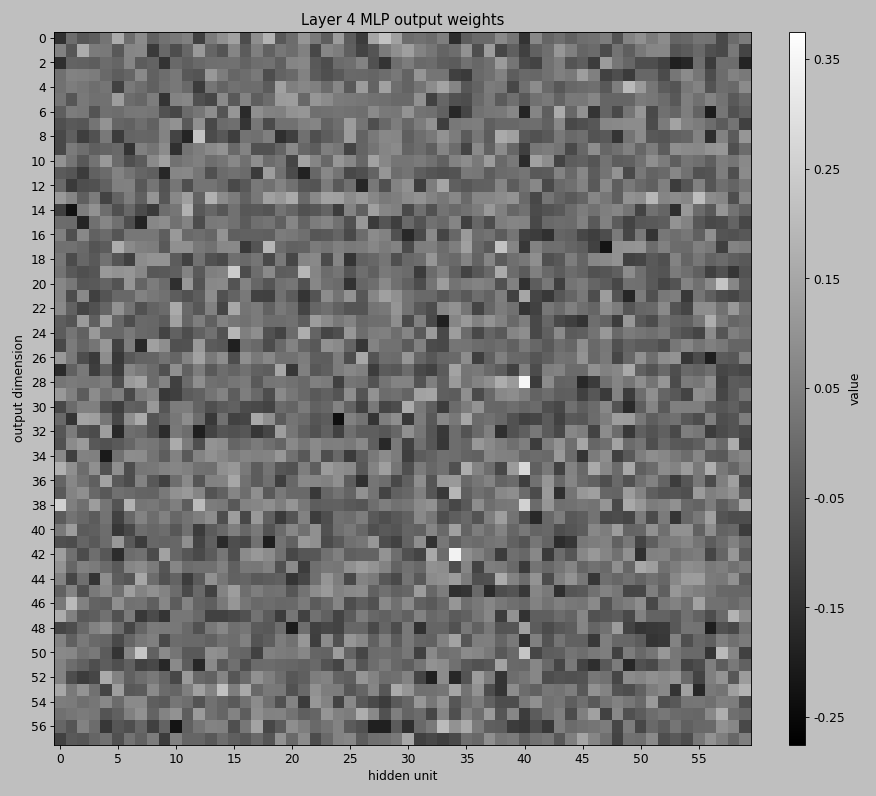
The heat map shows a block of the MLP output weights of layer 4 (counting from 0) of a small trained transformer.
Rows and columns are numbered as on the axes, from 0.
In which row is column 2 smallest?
15
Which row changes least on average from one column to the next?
3
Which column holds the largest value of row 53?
14
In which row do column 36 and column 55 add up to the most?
13
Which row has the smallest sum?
32
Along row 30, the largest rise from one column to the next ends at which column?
30
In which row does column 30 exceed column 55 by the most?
53
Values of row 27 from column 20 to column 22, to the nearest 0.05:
-0.15 0.05 -0.05
